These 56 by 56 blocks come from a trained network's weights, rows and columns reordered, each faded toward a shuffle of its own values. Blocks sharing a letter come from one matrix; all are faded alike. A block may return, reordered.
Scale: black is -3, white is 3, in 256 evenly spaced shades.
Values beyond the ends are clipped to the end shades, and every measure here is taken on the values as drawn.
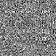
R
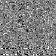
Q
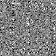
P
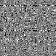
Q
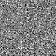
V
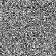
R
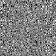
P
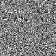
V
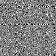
Q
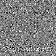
P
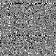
Q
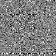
Q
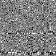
Q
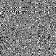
Q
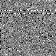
Q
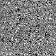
P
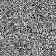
R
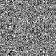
R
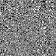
P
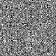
R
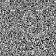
V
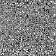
P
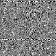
Q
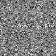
R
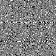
Q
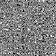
P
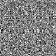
R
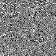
P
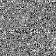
P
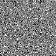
P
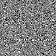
P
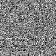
R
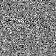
V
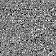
P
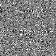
P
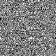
R
